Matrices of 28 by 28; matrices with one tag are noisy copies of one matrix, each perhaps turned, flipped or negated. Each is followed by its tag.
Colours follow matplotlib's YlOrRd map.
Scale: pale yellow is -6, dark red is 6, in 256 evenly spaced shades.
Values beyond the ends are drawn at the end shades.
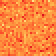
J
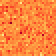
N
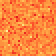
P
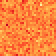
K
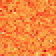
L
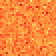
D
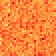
P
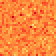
P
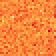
P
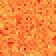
K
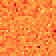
K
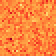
D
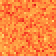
D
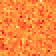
N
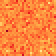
K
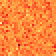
J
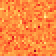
D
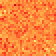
L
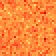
D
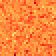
N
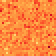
L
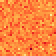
K
